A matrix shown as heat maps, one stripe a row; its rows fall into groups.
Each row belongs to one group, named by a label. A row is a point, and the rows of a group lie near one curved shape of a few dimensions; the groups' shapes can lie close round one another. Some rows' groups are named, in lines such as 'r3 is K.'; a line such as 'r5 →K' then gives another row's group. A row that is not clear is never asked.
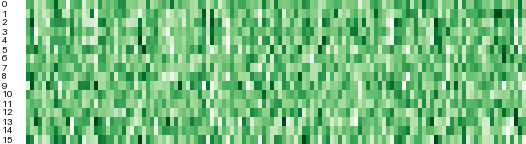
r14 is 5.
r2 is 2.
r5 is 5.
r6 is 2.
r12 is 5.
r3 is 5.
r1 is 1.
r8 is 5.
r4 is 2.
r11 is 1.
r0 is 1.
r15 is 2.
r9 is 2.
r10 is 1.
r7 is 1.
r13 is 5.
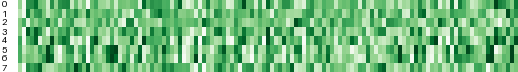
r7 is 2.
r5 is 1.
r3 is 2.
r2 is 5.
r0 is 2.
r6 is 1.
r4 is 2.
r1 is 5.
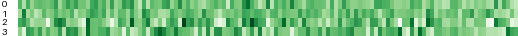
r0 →2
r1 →2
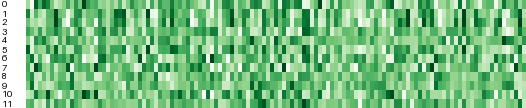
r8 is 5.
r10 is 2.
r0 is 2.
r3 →5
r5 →1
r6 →2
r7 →5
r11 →1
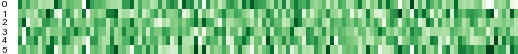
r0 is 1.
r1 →1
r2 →5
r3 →2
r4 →2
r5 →1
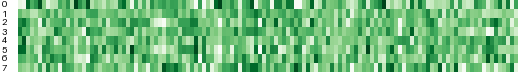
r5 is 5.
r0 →2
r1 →1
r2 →5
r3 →1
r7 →1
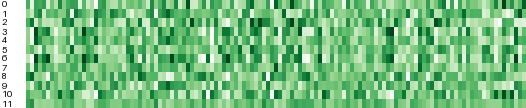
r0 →2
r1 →5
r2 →1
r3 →2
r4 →5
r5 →5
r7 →2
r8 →5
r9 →5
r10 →2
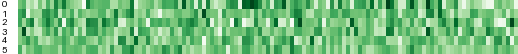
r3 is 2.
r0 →1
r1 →5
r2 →5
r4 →5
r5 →2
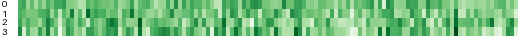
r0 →1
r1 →2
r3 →1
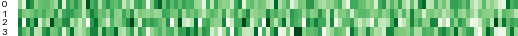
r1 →2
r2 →2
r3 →5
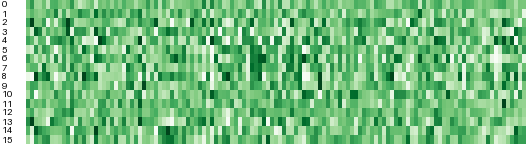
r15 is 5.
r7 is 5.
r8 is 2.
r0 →1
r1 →2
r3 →5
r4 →2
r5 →5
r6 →1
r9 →5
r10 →5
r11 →2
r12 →1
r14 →5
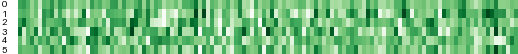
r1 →1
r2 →5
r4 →5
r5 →2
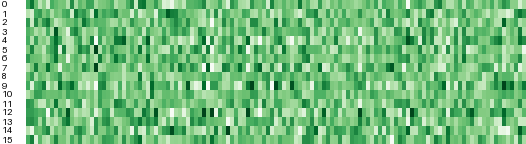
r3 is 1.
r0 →5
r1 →5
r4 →1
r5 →2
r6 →1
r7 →2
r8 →2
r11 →1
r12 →1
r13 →1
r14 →5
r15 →5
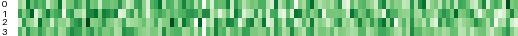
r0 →5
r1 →5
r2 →2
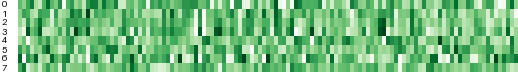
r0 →5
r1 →2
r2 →2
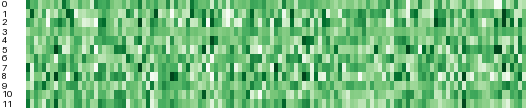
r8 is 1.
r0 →1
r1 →1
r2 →2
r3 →2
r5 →1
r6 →5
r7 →2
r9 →2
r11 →1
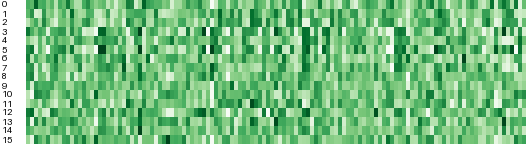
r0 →5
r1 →5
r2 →5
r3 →2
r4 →5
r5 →2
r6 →1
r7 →5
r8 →5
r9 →2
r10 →5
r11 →5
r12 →5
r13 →2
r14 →2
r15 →5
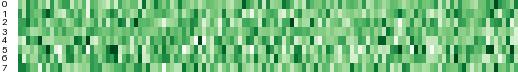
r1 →1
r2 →5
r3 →1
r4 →2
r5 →1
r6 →1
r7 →1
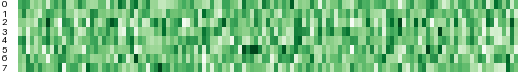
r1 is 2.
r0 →5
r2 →1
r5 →1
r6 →5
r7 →5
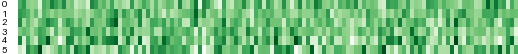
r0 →2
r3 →2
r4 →1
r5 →2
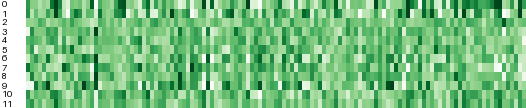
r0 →1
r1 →1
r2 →2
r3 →2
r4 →2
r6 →2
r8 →2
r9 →2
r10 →1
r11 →1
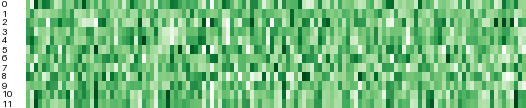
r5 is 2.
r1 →1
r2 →2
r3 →5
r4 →5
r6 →5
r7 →2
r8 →5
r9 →2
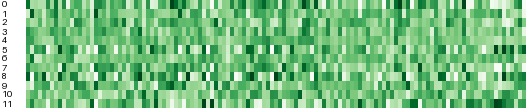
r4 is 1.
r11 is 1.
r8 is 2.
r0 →1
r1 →2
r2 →5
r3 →2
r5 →2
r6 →1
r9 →5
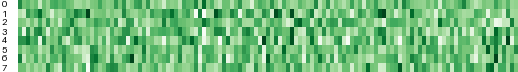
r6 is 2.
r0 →1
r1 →2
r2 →5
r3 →2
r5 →2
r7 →1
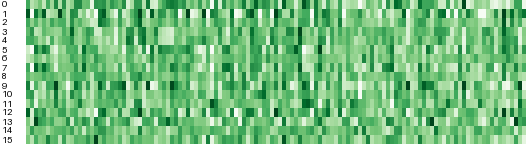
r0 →1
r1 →2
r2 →2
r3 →5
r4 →5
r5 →2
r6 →2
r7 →2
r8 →2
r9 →1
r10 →1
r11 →5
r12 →2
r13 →5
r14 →2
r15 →2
